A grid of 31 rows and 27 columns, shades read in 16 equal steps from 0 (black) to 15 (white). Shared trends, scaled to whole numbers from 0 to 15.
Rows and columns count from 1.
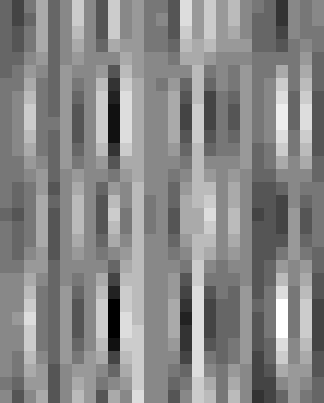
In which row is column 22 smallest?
31
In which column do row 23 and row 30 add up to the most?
17
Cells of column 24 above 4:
25
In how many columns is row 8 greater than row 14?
11
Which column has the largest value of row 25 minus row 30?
24
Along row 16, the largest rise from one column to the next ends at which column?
10
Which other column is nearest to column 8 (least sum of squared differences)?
14
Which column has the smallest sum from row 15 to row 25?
22
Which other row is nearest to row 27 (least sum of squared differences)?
23
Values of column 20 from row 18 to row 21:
11 10 9 8
